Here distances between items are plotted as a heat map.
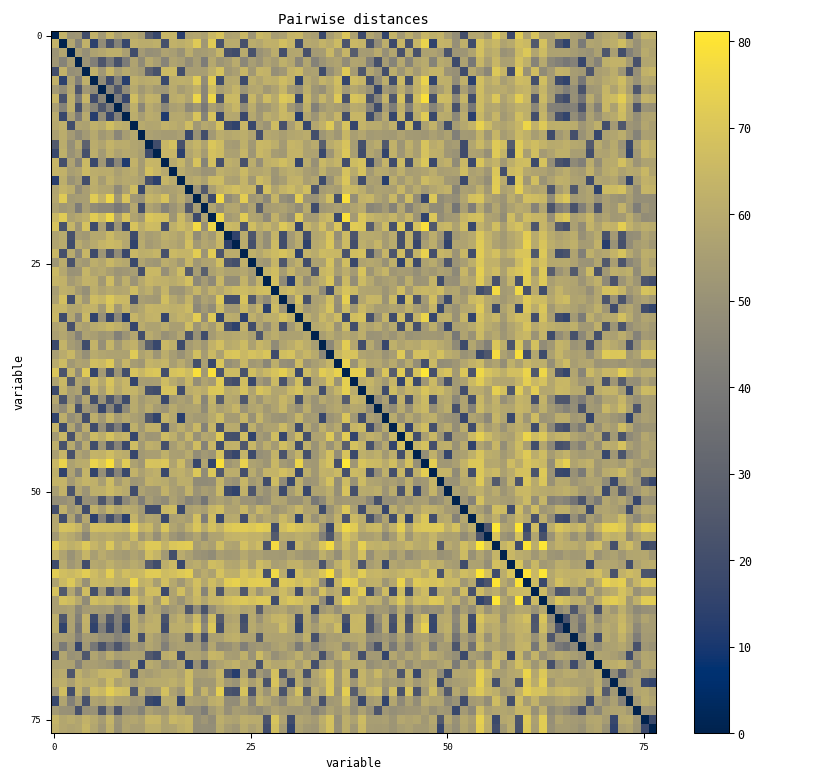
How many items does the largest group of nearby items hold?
17
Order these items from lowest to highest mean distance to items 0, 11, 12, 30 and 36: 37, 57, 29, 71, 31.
71, 29, 57, 31, 37
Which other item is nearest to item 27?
30
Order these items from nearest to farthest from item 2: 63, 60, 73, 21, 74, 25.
25, 73, 74, 63, 21, 60
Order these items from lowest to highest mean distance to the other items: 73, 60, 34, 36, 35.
73, 34, 36, 35, 60
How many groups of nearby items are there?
9
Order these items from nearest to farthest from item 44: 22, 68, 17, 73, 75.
22, 73, 68, 75, 17
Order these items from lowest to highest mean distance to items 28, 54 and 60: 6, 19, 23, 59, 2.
19, 6, 2, 23, 59
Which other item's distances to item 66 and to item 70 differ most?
23
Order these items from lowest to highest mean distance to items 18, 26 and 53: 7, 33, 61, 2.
33, 61, 7, 2
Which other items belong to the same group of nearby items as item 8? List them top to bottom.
3, 6, 41, 51, 67, 74
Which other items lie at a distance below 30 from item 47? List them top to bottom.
18, 20, 36
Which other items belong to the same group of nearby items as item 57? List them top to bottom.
15
